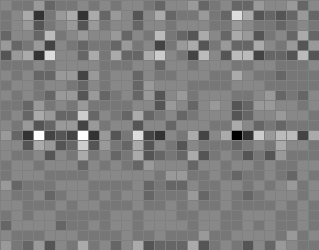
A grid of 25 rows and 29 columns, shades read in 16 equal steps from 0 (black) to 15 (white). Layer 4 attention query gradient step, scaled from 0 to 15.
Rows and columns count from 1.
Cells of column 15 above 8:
3
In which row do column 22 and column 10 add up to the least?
14
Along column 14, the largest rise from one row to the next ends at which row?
17
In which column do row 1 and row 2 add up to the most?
22
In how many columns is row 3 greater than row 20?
14
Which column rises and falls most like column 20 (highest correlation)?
16
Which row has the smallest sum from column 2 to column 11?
5
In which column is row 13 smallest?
8
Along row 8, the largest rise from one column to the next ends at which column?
9
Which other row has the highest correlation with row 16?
25
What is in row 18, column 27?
6
